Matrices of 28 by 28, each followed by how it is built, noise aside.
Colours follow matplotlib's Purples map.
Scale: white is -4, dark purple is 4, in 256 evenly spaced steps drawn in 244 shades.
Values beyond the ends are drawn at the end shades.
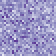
Toeplitz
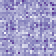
blocks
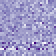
uneven rows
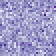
repeating columns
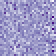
uneven columns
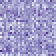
blocks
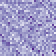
Toeplitz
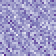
Toeplitz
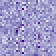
uneven columns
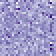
uneven columns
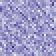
Toeplitz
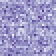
blocks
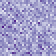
Toeplitz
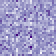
uneven columns
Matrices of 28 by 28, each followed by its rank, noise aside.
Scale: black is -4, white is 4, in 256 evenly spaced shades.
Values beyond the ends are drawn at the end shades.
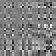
two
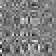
four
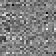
four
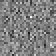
eight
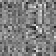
three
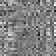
three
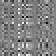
two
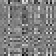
two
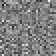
eight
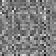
four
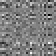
two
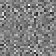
six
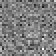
four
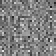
six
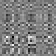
two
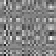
two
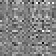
four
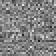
six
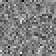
eight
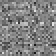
six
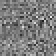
four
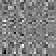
three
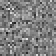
eight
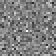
eight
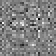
four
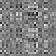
two
